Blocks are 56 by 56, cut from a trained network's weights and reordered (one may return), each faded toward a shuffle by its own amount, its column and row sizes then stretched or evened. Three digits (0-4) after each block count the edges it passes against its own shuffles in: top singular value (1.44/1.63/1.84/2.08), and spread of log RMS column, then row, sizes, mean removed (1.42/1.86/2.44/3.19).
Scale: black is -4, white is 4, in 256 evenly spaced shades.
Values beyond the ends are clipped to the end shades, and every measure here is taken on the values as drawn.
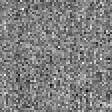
0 1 0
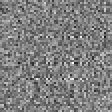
4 1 2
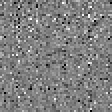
1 2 1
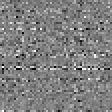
4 1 3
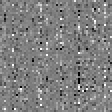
1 3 0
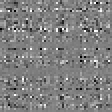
1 3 4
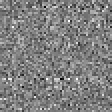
1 1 2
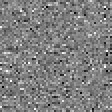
2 0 0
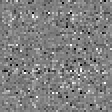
0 1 2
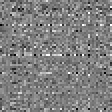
3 3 3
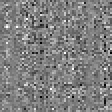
1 3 2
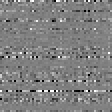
2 0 4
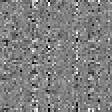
4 3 1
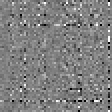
3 3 2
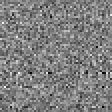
1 0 2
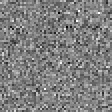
1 0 2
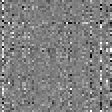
1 3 1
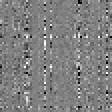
2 4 1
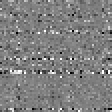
2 2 3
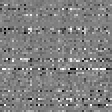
1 1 4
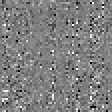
1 3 1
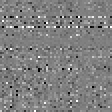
3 1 3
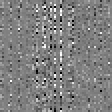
4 4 0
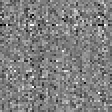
1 2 2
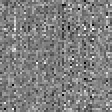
0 3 1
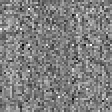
1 2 0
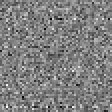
1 0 2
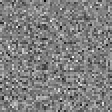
3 0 0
